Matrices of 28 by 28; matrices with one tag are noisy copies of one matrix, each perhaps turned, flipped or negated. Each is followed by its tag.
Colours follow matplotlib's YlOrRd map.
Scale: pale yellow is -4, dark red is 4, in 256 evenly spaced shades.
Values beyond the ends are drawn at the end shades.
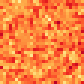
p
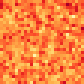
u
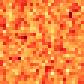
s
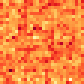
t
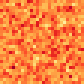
s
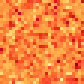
p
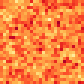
p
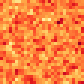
p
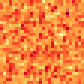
s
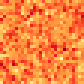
p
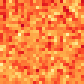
p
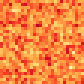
s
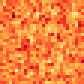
s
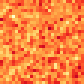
u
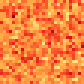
s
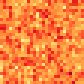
t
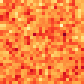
p
